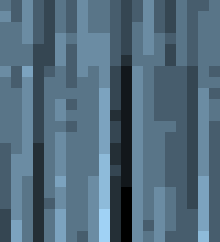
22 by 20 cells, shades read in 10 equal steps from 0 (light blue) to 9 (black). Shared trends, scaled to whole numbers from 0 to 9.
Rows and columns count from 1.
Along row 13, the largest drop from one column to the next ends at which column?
13
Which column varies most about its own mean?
10
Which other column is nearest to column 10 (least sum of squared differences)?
19
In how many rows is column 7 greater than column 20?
7
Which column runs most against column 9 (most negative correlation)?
3
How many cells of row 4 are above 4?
6
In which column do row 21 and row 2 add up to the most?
12
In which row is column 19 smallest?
22
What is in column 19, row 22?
1
